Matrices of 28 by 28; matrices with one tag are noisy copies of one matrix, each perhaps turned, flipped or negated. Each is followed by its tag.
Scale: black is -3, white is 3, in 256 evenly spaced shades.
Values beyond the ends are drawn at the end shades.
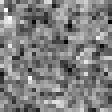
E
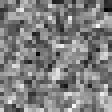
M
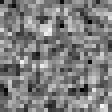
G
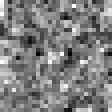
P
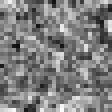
P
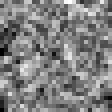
P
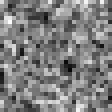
E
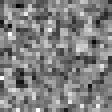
G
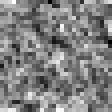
P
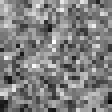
M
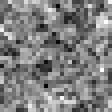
E
